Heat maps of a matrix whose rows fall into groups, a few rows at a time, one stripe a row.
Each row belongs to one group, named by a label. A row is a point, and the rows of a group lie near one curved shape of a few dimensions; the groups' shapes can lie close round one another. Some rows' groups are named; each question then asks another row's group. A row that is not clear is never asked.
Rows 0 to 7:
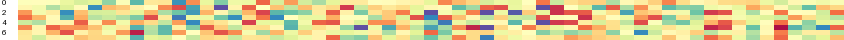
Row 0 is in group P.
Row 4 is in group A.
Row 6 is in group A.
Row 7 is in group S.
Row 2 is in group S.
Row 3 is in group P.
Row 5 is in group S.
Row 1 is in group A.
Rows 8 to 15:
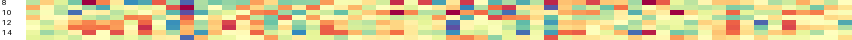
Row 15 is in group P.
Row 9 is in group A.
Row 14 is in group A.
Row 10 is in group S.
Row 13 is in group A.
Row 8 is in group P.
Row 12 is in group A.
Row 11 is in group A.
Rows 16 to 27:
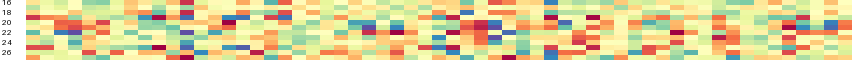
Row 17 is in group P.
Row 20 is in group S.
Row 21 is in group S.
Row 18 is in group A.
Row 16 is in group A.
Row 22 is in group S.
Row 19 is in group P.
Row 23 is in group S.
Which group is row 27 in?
A
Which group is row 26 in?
A
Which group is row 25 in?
P
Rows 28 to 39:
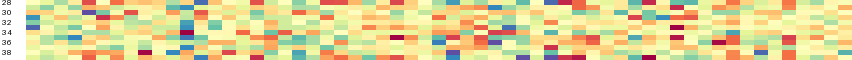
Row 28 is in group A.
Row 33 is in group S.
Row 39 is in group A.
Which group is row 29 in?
S
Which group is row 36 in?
S
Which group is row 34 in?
A
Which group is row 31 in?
S
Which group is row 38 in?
A
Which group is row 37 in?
P
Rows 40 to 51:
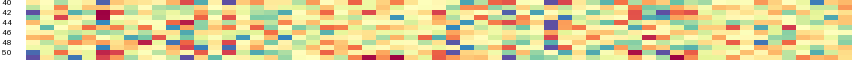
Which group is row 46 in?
P
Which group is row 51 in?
S
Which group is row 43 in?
S
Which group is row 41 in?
S
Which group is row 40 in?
A
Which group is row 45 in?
A
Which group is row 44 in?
A
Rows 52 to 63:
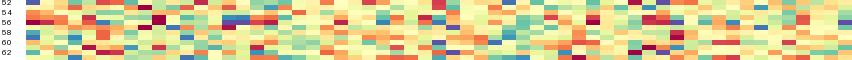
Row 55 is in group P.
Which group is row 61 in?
P
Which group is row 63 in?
S
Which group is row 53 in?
A
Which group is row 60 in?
S
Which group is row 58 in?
S
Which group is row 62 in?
S
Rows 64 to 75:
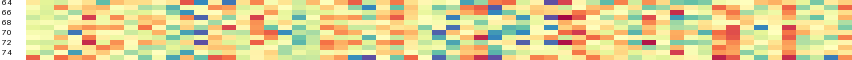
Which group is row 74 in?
S
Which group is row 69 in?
A
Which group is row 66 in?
S
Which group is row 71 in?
S
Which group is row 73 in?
S
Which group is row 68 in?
P
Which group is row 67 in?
A
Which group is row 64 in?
A
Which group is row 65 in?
S
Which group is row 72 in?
A
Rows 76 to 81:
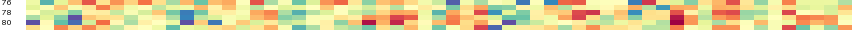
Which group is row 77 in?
S
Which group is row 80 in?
S
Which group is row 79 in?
S
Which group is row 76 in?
A
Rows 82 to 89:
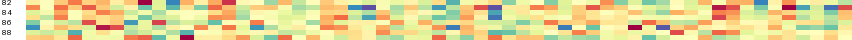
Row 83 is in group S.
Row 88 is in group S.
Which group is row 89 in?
A
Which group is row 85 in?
S
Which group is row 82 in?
A
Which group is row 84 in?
S
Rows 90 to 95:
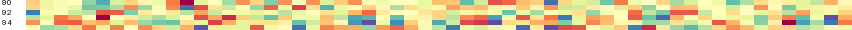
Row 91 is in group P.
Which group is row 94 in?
S
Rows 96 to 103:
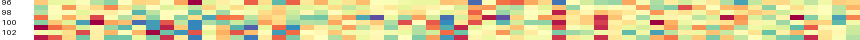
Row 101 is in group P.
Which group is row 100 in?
P
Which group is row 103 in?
P
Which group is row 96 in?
A
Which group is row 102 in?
A
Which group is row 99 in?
S
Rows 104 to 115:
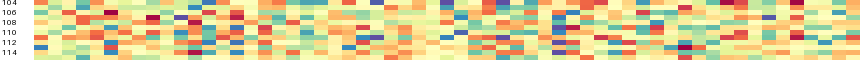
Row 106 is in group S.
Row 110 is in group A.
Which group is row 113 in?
S
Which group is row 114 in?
A
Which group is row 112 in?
A
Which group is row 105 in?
S
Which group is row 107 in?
A
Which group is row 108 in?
A
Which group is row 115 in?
S
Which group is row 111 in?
S
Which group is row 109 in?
A
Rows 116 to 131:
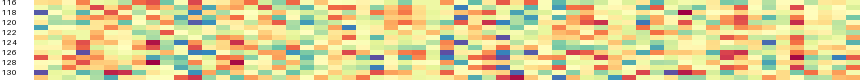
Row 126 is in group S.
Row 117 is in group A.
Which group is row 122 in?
P
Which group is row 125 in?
A
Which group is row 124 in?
A
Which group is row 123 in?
S
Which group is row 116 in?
A
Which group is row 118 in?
S
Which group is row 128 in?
A
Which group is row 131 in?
A
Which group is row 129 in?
S
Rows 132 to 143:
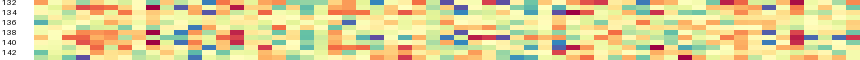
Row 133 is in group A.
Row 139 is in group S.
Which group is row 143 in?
S
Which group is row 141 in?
A
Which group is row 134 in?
A
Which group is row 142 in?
P
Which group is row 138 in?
A
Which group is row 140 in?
A
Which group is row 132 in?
S
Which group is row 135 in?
P
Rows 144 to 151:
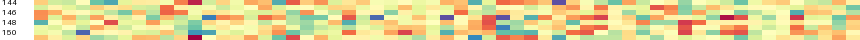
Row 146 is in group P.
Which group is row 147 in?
S
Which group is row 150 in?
S
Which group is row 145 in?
P
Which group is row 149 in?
S
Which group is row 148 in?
S
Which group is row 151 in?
A
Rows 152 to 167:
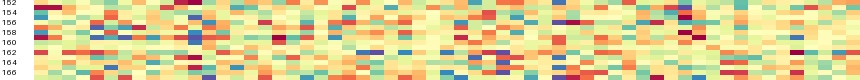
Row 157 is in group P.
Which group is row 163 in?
A
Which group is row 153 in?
P
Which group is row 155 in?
S
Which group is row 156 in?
A
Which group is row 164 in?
S
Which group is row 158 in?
S
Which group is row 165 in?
A
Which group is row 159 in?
P
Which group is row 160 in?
P
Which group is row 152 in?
A
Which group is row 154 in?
S
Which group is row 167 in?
A
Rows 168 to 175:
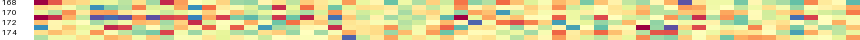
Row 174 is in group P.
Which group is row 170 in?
S
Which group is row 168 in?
P
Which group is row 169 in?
P
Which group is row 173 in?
S
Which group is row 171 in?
P
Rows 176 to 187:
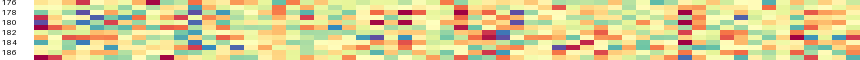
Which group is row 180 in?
S
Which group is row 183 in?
S
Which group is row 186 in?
S
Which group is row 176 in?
A
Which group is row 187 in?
P
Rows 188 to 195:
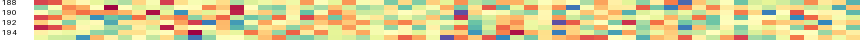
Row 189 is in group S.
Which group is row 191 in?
P
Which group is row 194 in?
A
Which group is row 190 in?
A
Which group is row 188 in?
P
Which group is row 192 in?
A
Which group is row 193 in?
P
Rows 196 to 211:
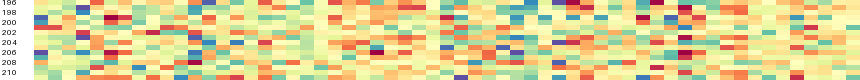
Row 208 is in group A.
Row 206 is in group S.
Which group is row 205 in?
S
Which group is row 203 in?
S
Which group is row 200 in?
S
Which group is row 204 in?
A
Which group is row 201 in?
P
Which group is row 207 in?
S
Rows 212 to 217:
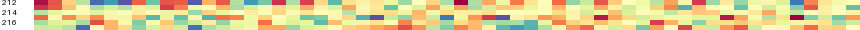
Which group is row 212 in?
P
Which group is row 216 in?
P
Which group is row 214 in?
P
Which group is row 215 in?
S
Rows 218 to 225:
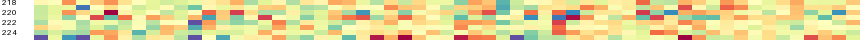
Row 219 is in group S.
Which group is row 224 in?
P
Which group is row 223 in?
P
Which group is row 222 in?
P
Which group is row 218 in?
S
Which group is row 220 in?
S
